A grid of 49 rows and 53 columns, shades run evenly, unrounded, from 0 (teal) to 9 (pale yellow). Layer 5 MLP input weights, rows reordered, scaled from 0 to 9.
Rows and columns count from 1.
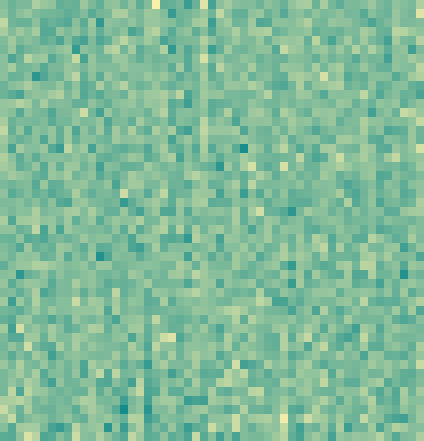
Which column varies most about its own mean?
36
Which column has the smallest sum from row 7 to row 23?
48
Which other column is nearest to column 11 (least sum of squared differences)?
52
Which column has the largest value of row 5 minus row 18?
40
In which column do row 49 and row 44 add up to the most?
4
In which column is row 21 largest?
32
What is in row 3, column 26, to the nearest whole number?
6
